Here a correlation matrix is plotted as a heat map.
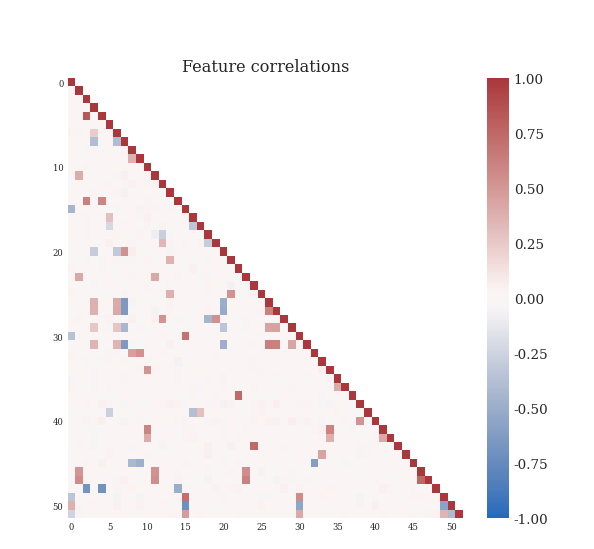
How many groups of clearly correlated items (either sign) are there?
14
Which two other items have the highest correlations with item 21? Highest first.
25, 13
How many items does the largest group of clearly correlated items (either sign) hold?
8
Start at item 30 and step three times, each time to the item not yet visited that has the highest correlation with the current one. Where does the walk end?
51
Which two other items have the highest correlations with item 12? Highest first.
28, 19
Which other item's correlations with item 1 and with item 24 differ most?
43
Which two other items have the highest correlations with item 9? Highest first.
32, 8
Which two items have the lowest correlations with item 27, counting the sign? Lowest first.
7, 20
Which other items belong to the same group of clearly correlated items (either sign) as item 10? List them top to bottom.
34, 41, 42
